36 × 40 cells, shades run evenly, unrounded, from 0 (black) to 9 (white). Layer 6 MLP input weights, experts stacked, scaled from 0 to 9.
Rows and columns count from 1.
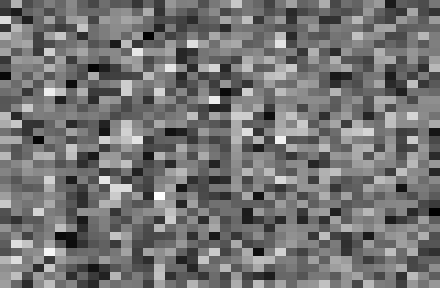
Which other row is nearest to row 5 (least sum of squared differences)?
29
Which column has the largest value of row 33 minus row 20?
2
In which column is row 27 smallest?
40
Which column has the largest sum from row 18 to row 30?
5
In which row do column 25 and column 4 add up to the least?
18
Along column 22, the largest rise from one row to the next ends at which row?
31
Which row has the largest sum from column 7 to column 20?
7
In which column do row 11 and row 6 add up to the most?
12
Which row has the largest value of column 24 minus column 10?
34
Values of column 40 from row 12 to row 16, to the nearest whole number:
4 5 5 4 6
